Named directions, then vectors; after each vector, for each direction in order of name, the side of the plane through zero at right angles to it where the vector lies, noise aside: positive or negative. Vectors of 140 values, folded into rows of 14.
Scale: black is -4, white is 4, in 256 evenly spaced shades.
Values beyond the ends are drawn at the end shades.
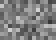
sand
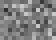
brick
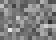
negative, positive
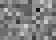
negative, negative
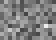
negative, positive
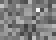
positive, positive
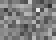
positive, positive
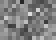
positive, positive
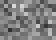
positive, negative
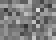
positive, positive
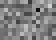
negative, negative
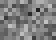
negative, negative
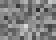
negative, negative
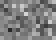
positive, negative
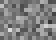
negative, positive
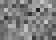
negative, negative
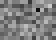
negative, negative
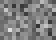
negative, positive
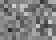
positive, negative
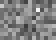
positive, positive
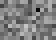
negative, negative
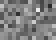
positive, positive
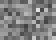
positive, positive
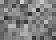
negative, negative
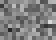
positive, negative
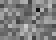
negative, negative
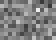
positive, positive
